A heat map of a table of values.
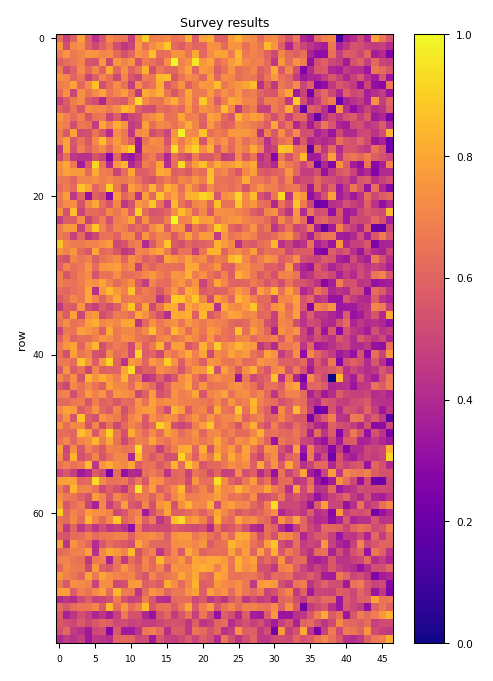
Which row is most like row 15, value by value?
55
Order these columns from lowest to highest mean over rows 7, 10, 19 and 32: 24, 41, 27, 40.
40, 41, 24, 27
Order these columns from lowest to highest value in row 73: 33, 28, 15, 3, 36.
28, 33, 3, 15, 36
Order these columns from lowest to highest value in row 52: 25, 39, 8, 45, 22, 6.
39, 45, 6, 25, 8, 22
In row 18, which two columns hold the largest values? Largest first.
21, 26
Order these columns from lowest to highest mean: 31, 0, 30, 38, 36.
36, 38, 30, 31, 0
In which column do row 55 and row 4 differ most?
7
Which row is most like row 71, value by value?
76
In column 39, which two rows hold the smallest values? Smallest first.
0, 8
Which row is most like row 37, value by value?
51
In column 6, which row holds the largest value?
13
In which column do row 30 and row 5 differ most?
44
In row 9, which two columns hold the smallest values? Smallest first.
34, 38
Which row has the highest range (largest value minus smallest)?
43
